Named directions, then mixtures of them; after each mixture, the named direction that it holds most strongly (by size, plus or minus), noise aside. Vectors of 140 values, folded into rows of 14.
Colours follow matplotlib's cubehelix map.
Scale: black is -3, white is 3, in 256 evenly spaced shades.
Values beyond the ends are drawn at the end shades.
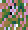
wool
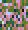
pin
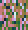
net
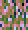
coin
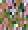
wool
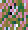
wool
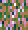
pin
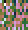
net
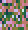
pin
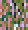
coin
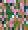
pin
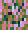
wool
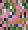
wool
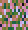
coin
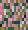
net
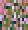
net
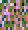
pin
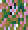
wool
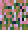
net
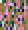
pin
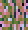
coin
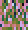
coin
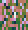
net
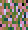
coin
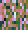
net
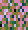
pin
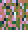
net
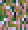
net
